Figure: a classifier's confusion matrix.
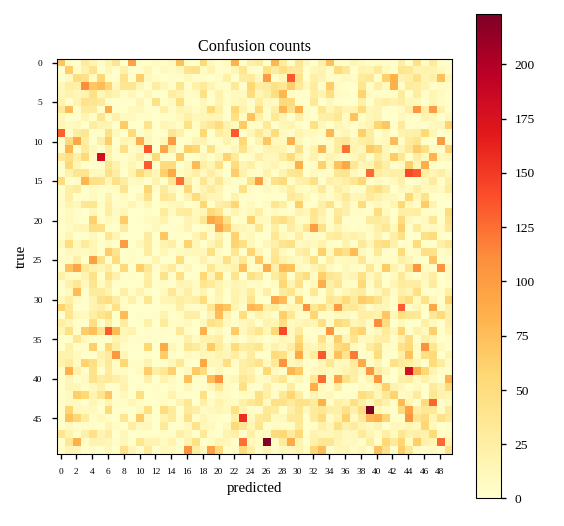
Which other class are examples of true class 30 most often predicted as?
27
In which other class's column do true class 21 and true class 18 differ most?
32
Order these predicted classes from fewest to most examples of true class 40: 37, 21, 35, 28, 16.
21, 37, 28, 16, 35
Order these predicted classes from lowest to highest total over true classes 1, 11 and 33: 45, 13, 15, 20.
15, 20, 45, 13
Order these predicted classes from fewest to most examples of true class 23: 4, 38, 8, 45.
4, 38, 45, 8
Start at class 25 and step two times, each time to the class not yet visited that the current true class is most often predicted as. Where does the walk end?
28
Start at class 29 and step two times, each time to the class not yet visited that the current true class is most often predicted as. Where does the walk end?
26
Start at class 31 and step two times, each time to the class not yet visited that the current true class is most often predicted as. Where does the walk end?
47
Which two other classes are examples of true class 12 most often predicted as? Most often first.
5, 47
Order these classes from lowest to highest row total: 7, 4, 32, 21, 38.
7, 4, 21, 32, 38
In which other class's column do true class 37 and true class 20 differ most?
33
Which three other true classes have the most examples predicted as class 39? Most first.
44, 14, 45
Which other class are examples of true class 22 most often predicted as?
13
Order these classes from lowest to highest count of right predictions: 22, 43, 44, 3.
22, 43, 44, 3
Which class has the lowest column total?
12
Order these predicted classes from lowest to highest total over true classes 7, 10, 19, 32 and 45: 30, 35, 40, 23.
30, 35, 40, 23
